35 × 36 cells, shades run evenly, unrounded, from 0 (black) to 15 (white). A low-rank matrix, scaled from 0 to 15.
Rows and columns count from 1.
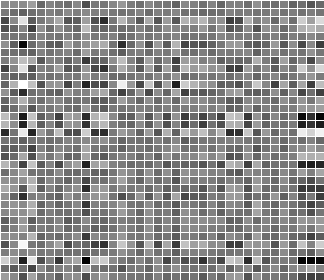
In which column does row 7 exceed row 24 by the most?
10
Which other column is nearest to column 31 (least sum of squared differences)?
16
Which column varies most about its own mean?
3
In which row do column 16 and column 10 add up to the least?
11
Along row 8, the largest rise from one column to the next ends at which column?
21
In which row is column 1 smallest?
17
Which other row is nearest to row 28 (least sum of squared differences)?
14
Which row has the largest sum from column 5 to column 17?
2
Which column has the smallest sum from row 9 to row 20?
1
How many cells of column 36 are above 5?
26
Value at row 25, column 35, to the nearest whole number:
7
